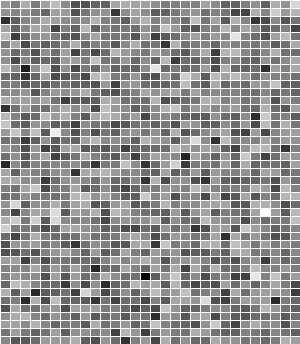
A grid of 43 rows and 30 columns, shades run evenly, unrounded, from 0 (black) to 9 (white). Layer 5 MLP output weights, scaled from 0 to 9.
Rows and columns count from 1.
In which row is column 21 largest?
38
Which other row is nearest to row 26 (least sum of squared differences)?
39
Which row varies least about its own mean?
12
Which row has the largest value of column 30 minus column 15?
35
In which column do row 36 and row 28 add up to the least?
11
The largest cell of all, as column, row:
27, 27
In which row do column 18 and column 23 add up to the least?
25
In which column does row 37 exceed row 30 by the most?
16
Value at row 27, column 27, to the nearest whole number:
9
